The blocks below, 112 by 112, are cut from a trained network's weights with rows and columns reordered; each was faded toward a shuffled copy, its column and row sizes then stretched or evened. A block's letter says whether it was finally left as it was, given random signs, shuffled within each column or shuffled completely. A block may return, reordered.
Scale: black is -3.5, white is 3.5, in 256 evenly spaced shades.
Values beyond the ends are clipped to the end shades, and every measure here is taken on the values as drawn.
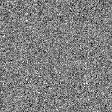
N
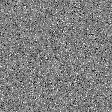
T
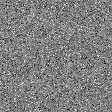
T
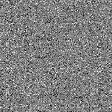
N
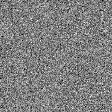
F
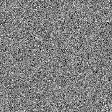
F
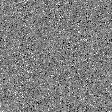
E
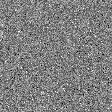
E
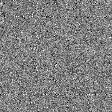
F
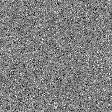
E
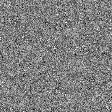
F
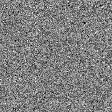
F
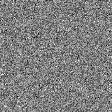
F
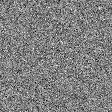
T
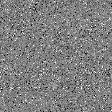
N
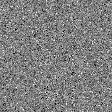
E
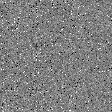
E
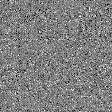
N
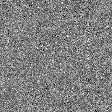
E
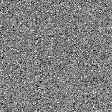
N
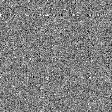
N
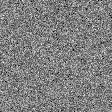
T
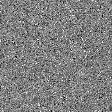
F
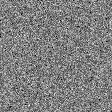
T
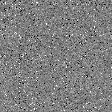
F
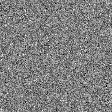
F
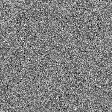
E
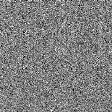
N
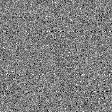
F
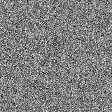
E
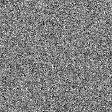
F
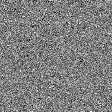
F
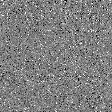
F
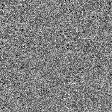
F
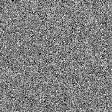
E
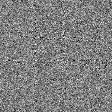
F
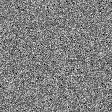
T
